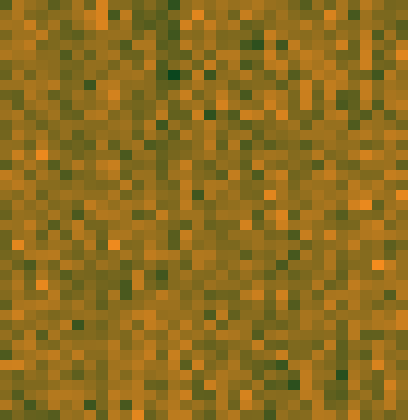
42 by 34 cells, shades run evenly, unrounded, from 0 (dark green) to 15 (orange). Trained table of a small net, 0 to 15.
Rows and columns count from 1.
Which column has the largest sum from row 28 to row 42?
12
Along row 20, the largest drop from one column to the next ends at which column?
17
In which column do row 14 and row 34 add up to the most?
30
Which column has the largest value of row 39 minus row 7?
33
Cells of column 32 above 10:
10
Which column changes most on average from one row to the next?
16
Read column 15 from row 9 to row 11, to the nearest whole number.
5 9 6
